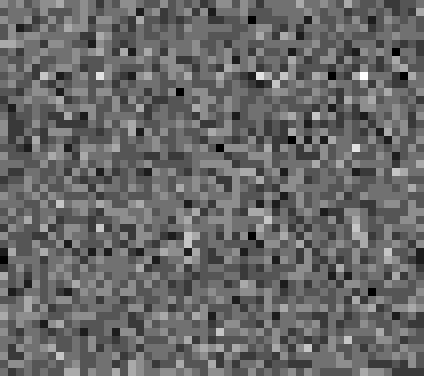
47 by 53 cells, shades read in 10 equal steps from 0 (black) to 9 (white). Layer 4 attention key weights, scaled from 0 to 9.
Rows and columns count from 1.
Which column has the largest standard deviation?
33
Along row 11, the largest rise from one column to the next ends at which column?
35
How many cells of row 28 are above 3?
33
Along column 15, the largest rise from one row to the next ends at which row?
47
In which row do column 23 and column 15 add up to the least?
12
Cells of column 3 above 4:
7
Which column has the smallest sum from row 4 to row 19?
3
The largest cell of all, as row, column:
10, 46
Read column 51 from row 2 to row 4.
3 3 4
